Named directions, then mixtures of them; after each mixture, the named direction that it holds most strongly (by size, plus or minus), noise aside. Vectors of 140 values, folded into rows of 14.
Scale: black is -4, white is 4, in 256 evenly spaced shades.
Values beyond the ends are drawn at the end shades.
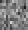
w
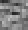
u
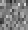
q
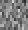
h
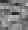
u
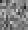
w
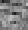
u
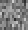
h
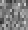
q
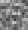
u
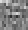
u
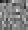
w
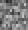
q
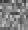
h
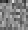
h
